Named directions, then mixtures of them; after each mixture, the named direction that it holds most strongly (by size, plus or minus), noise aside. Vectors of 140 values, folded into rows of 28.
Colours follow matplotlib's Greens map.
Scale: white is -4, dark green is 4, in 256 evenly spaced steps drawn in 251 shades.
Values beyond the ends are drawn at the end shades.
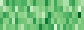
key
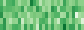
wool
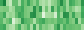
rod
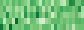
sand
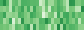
rod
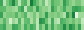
wool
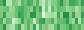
rod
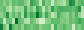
sand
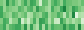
wool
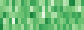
key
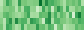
wool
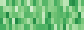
key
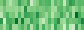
wool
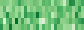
sand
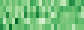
sand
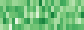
sand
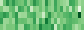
key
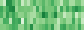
rod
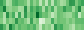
sand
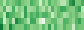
sand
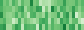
wool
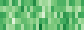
rod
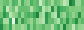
sand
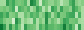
wool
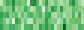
key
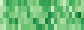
key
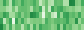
rod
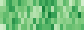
rod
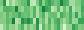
wool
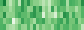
rod
